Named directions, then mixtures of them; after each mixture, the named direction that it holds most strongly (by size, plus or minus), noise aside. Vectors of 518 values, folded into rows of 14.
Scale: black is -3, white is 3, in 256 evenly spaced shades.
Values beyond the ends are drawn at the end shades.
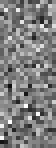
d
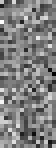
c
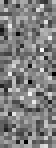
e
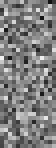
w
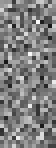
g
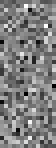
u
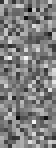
w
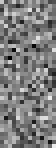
w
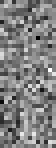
c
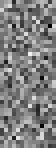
g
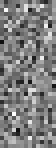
u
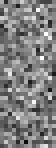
e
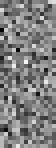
w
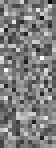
w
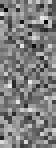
d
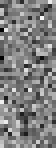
w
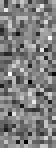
e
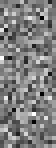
w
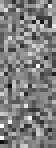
d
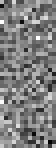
c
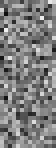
w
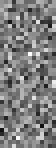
g
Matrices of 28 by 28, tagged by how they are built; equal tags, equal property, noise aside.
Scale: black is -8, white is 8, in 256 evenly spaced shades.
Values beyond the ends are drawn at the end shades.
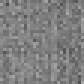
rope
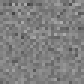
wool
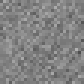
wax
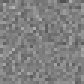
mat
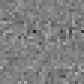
wool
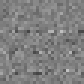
wool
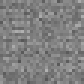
rope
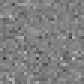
wool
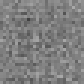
rope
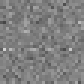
wool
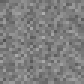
mat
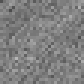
wax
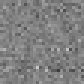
wool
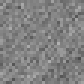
wax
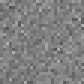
wax
